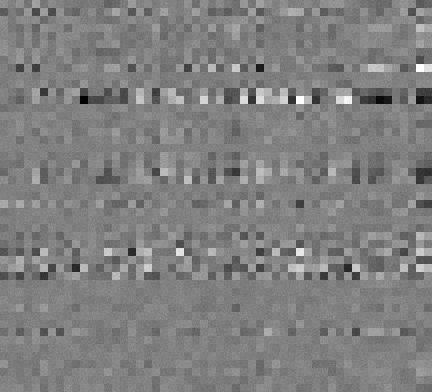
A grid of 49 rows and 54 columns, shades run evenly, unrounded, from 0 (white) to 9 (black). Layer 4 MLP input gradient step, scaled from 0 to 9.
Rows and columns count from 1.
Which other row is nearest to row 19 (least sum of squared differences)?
28
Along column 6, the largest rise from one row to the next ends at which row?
35
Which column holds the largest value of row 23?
53
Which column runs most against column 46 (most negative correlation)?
43
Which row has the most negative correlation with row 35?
39
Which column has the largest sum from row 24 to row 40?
17
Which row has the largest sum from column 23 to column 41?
30
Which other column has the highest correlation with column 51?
37
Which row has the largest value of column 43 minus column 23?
32
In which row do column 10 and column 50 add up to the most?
34
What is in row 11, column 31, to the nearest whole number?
5
